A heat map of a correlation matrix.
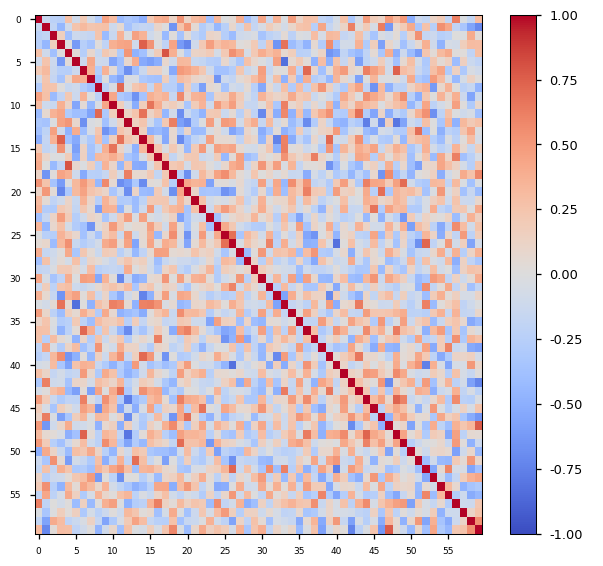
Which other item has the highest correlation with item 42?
1
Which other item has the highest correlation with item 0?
56
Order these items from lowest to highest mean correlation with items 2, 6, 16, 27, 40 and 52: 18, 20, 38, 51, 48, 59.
18, 38, 59, 51, 20, 48
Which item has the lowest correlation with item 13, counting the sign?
9
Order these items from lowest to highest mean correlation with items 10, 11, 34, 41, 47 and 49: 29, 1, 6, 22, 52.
29, 1, 52, 6, 22
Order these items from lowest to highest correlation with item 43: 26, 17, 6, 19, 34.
17, 19, 34, 26, 6
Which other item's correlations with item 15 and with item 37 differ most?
25
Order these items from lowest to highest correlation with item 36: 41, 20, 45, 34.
45, 41, 34, 20
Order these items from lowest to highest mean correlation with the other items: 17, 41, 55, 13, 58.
13, 58, 55, 17, 41
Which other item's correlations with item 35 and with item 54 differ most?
24
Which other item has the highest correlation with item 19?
49
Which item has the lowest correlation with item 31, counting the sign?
40
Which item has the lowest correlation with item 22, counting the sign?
8
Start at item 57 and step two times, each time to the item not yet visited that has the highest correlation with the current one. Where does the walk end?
26
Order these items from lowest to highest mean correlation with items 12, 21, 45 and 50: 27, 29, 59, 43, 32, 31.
43, 32, 27, 59, 31, 29
